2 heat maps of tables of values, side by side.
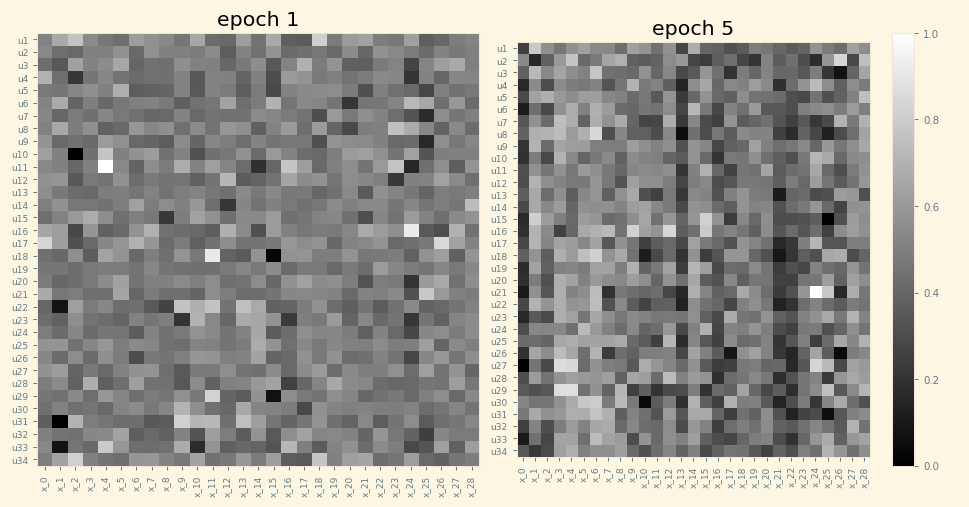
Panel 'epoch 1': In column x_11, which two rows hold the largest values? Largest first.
u18, u29
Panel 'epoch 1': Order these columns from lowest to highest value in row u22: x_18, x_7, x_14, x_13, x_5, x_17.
x_7, x_5, x_17, x_18, x_14, x_13
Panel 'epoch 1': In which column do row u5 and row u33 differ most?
x_1
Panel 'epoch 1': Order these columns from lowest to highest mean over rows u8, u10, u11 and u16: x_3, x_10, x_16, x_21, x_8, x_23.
x_10, x_8, x_3, x_21, x_16, x_23
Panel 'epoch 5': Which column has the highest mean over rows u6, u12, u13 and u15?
x_1
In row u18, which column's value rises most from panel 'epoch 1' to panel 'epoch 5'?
x_6
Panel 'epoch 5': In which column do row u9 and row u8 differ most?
x_25
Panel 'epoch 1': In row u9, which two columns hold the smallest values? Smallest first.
x_25, x_18
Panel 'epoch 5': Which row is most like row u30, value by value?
u18
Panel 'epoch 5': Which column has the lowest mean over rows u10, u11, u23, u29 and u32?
x_0
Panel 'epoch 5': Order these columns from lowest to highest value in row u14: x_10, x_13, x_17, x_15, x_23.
x_13, x_17, x_23, x_15, x_10
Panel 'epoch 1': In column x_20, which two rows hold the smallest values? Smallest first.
u6, u8
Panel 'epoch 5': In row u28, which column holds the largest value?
x_12
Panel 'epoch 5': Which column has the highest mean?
x_6
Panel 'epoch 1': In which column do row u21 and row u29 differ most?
x_15
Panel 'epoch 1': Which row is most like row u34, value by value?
u1
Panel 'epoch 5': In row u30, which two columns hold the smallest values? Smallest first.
x_10, x_21
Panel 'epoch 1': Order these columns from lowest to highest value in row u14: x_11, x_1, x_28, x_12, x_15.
x_12, x_11, x_15, x_1, x_28
